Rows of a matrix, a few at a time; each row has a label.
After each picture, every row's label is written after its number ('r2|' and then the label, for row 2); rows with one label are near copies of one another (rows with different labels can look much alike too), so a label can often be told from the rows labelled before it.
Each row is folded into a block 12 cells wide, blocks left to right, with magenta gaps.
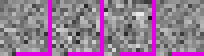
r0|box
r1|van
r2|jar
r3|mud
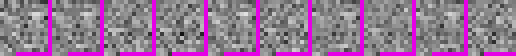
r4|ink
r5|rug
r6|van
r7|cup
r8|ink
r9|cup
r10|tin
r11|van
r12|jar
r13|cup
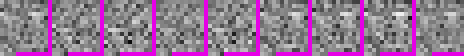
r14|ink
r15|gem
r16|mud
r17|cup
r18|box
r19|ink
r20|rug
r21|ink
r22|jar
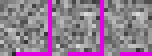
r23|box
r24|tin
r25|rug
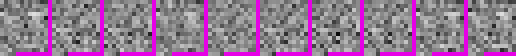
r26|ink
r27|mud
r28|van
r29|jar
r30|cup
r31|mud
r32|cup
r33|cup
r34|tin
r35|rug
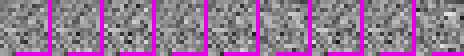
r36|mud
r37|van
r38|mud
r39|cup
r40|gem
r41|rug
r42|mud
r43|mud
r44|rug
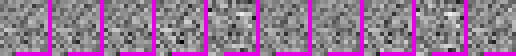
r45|mud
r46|mud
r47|cup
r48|mud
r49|tin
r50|van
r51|box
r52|box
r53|tin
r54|mud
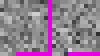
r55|jar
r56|box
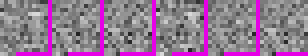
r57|jar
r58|box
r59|cup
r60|tin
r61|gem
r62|box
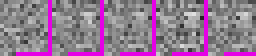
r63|mud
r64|ink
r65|rug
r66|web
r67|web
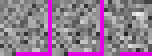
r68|van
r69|gem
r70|rug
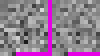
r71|box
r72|box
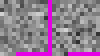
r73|ink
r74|gem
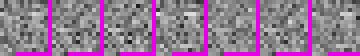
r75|ink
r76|mud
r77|mud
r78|ink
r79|van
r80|mud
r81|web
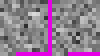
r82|rug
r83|cup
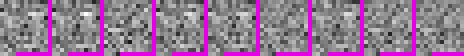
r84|tin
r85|jar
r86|mud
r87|rug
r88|ink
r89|van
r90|jar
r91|cup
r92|van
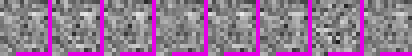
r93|ink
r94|rug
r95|jar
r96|tin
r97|ink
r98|web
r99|mud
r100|ink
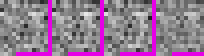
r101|tin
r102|ink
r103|tin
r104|ink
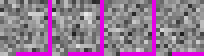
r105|tin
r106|jar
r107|gem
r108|van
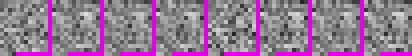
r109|gem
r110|rug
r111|ink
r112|web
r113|van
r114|web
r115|jar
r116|rug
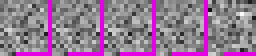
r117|van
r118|van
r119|van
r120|cup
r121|tin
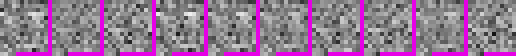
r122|tin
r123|cup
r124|cup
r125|rug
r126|rug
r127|jar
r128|cup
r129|mud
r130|jar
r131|van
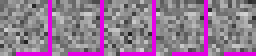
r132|mud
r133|ink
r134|cup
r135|web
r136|ink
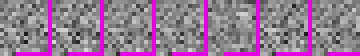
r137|cup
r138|cup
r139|gem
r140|cup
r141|jar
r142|van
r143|cup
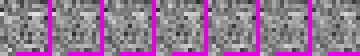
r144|ink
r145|tin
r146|rug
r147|tin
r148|tin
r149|web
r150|tin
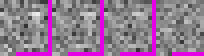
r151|jar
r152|tin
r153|rug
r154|cup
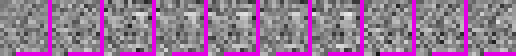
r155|box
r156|gem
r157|tin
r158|jar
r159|web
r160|jar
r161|web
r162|gem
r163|cup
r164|cup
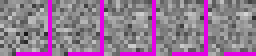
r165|cup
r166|gem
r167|web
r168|web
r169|ink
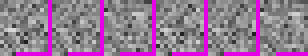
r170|mud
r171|box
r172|rug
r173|van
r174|van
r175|ink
